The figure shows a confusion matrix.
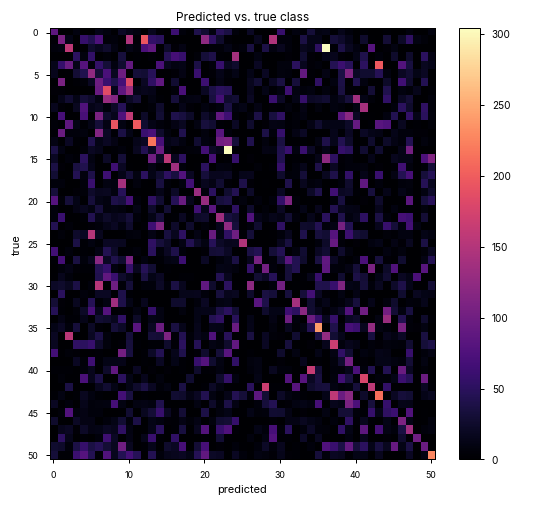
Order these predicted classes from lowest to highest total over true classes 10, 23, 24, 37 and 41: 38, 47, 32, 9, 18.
32, 18, 9, 47, 38
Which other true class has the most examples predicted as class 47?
14
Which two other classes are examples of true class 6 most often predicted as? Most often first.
10, 1
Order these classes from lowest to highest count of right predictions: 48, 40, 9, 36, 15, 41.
9, 40, 48, 36, 15, 41
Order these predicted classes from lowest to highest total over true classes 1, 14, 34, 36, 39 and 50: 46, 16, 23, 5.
16, 46, 5, 23
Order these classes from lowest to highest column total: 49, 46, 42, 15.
15, 42, 49, 46
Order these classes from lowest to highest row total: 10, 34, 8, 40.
40, 34, 8, 10
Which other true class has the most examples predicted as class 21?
24
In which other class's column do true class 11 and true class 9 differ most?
8
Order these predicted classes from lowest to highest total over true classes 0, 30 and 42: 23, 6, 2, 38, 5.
5, 2, 23, 38, 6
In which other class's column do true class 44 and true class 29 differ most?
39
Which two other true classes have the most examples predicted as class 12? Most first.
1, 2
